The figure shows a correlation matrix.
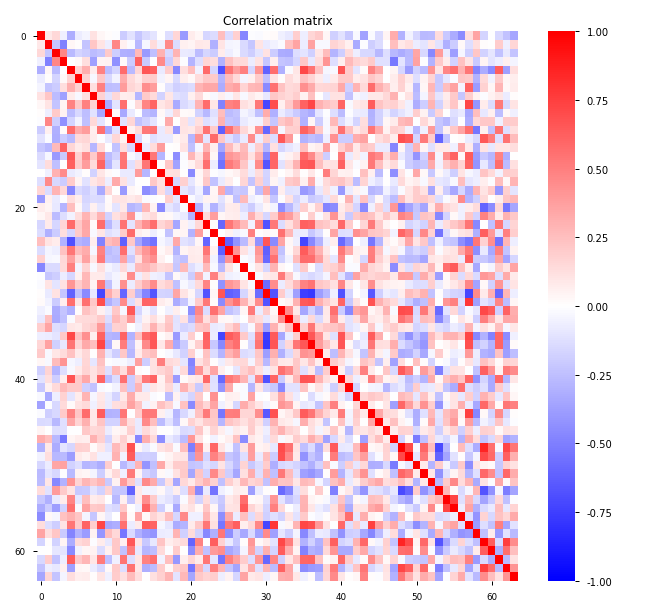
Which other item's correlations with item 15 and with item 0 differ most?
4
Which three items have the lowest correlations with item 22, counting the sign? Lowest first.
30, 24, 58
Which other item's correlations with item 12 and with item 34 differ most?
36
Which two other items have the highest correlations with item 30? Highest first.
24, 58
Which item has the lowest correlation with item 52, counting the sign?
2
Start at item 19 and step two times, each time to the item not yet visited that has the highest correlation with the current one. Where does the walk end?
41
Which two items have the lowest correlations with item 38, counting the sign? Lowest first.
20, 47
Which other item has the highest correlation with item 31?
57
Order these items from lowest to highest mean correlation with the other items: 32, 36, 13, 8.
13, 32, 36, 8
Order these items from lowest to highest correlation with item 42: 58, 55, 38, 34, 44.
58, 34, 38, 55, 44
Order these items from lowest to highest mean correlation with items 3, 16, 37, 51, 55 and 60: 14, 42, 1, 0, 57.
1, 0, 14, 57, 42
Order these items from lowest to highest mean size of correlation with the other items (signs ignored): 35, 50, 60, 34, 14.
34, 50, 60, 14, 35
